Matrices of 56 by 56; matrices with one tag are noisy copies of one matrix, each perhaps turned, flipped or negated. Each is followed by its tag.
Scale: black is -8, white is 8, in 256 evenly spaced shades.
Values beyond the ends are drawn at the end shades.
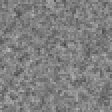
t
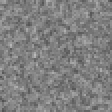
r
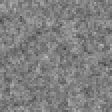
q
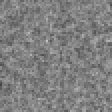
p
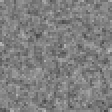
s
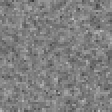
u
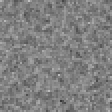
r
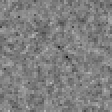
q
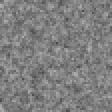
s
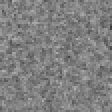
p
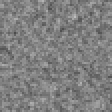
t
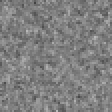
t
